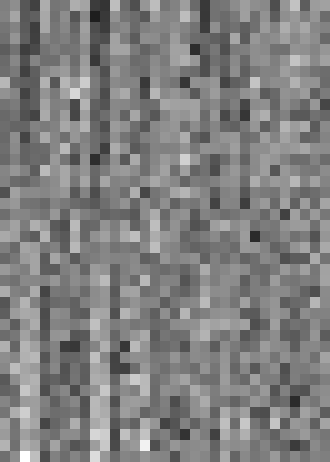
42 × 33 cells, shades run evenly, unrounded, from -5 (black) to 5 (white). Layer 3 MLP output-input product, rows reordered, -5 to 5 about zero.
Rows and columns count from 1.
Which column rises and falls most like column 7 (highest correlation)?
9
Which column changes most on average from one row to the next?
19
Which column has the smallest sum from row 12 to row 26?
10
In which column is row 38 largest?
3
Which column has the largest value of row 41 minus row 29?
15
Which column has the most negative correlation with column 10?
12
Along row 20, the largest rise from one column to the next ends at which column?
30
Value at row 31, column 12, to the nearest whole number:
-1
